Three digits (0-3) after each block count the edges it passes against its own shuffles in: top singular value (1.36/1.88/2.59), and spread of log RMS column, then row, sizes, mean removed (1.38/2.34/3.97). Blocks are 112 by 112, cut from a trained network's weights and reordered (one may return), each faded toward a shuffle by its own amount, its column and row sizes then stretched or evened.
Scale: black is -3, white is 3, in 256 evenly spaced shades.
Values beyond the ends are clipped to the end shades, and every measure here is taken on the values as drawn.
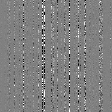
2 3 0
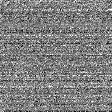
2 0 2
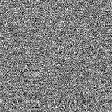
2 0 1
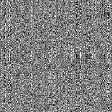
2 2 0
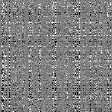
2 3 2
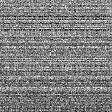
3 1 2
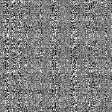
1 3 0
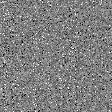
0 1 0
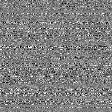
0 0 3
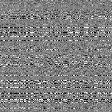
3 0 3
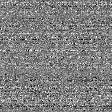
1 0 2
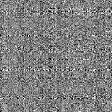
2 1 2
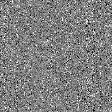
0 2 0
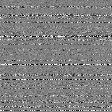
1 0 3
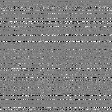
1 1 3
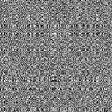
3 1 2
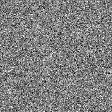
1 0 1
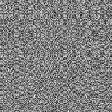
3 0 1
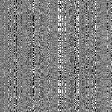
3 3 0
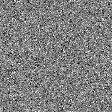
0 1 0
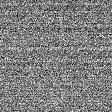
1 0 1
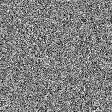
1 0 0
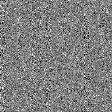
0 2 0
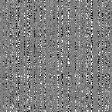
1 3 2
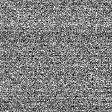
1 1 0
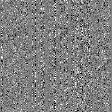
0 3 0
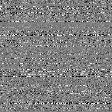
0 0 3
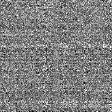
1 2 1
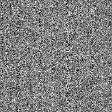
0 2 0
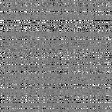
1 2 3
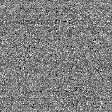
0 1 1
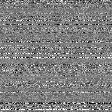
1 0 3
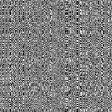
3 3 0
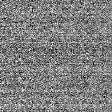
1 2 0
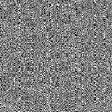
2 2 0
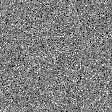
0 0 0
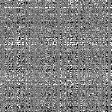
2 3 2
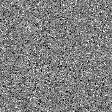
0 1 0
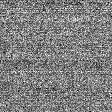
1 0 1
